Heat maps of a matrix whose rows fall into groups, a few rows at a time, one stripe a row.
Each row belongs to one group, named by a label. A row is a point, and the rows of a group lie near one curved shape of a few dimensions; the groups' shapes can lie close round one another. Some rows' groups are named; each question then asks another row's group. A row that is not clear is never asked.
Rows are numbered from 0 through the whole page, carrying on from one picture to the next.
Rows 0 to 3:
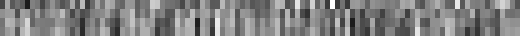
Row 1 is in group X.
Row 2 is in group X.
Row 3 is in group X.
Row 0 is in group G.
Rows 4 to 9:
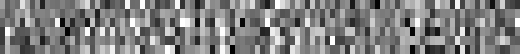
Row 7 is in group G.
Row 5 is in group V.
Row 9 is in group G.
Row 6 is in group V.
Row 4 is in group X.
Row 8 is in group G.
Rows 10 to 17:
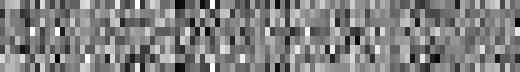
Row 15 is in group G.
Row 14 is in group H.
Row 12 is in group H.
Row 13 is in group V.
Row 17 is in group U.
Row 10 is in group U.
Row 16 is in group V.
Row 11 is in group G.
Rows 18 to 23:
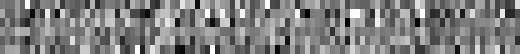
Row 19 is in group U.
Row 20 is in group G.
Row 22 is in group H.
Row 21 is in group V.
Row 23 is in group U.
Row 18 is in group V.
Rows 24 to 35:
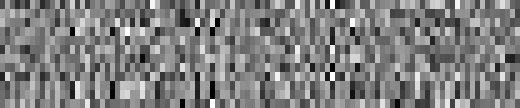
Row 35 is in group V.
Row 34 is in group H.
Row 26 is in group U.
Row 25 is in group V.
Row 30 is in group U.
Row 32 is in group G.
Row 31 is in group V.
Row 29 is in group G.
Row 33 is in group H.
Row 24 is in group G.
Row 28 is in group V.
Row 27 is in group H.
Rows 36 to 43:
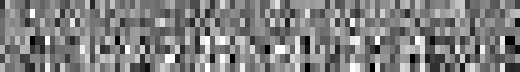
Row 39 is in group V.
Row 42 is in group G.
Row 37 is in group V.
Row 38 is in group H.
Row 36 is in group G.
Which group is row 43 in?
U
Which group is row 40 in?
U
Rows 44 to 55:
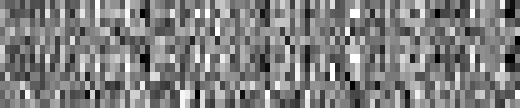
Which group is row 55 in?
V
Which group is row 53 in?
X
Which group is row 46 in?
X
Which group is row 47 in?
X
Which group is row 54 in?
V
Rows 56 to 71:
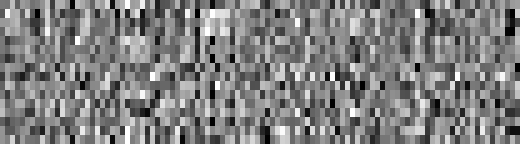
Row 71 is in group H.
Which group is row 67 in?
V
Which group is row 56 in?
H
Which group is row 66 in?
H
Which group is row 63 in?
H
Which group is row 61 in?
V
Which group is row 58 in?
U
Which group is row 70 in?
X
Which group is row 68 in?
U
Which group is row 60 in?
H
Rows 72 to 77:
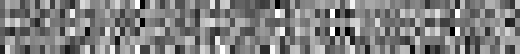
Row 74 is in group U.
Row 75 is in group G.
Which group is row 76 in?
X
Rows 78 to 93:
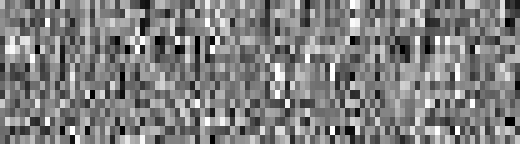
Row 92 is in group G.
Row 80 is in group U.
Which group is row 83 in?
U
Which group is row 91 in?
U
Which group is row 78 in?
U
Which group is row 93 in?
H
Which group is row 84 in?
V
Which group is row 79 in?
X
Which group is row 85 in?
G
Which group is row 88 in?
G
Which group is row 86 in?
G
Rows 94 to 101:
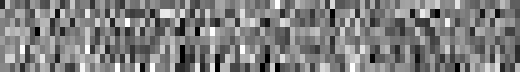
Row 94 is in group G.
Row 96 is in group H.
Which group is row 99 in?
V
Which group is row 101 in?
U
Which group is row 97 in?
U
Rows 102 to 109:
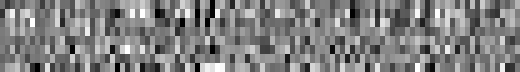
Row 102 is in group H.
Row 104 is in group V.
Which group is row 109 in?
U
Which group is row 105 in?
V
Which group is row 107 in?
H
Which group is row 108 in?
H
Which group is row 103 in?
X
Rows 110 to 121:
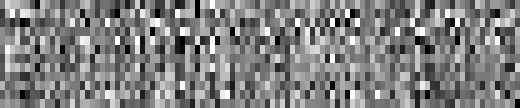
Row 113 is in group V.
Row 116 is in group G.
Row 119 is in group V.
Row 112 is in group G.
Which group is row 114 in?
U
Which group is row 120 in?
G
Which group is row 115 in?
U
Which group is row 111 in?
X
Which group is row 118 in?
G
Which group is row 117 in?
U
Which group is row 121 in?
H
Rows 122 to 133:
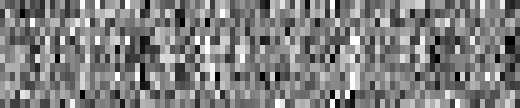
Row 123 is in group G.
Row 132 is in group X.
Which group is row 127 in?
U
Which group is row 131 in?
U
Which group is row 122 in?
X
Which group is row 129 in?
U
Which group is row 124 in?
V
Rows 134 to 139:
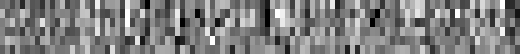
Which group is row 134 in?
X
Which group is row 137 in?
X
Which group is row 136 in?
H
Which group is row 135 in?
X
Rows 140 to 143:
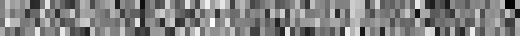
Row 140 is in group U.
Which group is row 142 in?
U
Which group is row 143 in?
X
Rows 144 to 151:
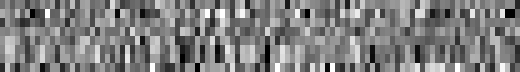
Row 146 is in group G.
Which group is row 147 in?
V
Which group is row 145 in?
U
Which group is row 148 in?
U
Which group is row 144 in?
H
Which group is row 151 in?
G
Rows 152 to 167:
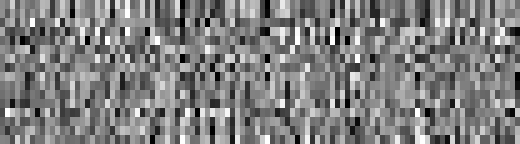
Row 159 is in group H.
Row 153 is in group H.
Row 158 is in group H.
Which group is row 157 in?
V
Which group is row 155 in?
X
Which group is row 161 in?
H
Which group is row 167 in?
V
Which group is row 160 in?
H
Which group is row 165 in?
H
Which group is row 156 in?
G
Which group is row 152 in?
H
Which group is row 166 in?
H
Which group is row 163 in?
G
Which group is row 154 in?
V
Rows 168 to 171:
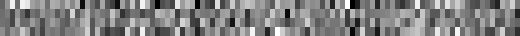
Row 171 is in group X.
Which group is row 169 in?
H
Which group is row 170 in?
H
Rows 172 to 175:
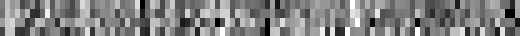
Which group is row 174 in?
H
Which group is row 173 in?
U
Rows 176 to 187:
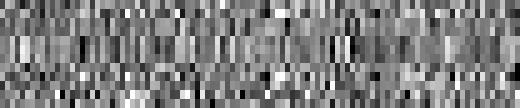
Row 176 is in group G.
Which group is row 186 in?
V
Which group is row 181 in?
X
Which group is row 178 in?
H
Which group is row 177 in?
X
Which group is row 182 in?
X
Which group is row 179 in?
H
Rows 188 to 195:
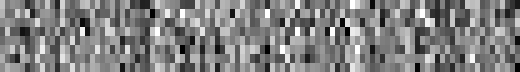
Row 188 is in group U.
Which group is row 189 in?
V
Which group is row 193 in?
H
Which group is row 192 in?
H
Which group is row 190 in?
X
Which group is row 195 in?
H
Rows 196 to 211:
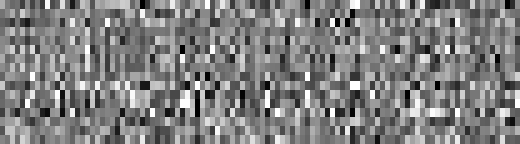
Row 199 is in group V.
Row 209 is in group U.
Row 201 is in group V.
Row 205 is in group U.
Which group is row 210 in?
X
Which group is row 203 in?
V
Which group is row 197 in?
X
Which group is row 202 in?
V
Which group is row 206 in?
V
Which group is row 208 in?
G
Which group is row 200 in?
H
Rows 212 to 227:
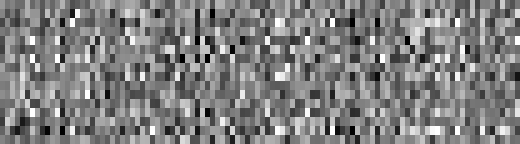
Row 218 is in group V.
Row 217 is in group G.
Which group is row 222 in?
V
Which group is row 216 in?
V
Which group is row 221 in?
V
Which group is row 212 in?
X
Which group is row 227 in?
H
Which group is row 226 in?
G
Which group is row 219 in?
X
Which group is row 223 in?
V
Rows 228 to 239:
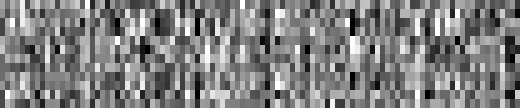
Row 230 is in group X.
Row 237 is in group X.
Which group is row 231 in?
X
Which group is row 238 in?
U
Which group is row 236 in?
X
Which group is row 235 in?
X
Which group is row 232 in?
U
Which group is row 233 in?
U
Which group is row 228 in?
V
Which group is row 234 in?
U
